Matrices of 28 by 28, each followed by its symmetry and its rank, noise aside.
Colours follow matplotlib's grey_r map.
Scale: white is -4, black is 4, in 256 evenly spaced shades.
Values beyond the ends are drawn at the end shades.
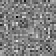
symmetric, rank seven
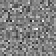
antisymmetric, rank eight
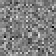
no symmetry, rank seven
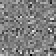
no symmetry, rank seven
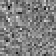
no symmetry, rank seven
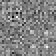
symmetric, rank seven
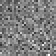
symmetric, rank seven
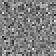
no symmetry, rank seven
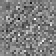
symmetric, rank eight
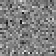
no symmetry, rank eight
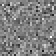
no symmetry, rank eight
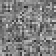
antisymmetric, rank eight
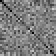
symmetric, rank seven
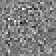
no symmetry, rank eight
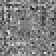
antisymmetric, rank six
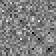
symmetric, rank eight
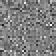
antisymmetric, rank eight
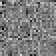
no symmetry, rank seven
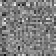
antisymmetric, rank six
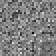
symmetric, rank seven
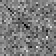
symmetric, rank seven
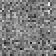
no symmetry, rank seven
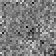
symmetric, rank eight
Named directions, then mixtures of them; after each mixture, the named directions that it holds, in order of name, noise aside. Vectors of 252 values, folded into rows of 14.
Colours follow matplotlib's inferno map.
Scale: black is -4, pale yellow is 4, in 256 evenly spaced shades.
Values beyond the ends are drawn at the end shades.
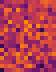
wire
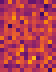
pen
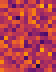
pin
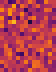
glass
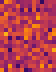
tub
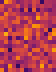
tub.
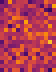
pen, pin, wire.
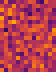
glass, tub.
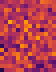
wire.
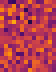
glass.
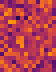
glass, pin, wire.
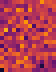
tub, wire.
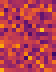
pin, wire.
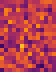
wire.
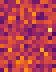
pen, pin, tub.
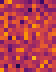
pen, tub.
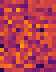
wire.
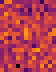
pen, tub.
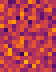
glass, pin.
